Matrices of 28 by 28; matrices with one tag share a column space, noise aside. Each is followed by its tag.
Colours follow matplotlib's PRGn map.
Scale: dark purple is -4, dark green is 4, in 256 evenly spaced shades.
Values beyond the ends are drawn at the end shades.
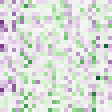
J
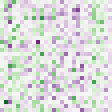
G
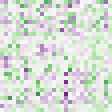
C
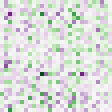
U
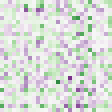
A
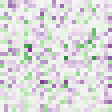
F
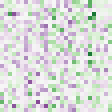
U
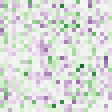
C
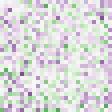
U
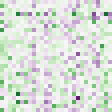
U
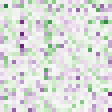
J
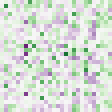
F
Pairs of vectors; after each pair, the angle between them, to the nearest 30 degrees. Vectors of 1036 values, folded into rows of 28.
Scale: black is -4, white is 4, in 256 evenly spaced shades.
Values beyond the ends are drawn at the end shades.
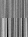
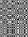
90 degrees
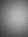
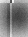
150 degrees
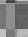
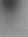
90 degrees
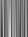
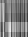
30 degrees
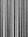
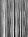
30 degrees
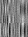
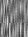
150 degrees
